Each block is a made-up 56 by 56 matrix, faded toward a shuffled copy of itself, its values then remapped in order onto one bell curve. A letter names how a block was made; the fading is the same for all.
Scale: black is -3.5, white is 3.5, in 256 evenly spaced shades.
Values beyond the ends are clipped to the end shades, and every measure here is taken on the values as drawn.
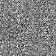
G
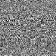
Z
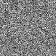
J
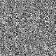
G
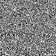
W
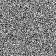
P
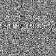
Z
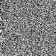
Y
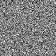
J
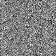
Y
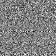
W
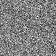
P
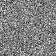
Y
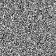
J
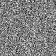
J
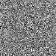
G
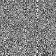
G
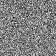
P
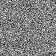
P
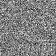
J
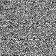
W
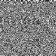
Z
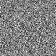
J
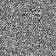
Y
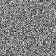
J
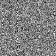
Y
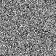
P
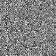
G
